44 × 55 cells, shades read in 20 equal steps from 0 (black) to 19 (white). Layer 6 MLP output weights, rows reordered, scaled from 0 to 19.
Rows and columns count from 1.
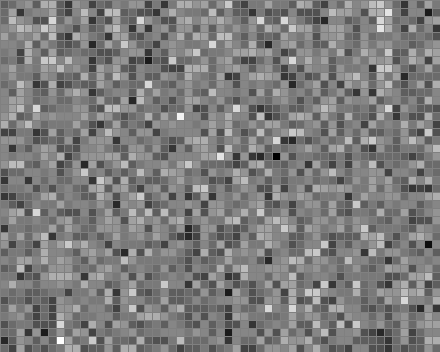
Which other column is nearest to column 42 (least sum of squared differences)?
27
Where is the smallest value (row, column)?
20, 35
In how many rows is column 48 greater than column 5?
24
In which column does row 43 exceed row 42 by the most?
12
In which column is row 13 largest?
18
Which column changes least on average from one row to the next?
50
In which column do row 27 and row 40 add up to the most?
19
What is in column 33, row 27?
15
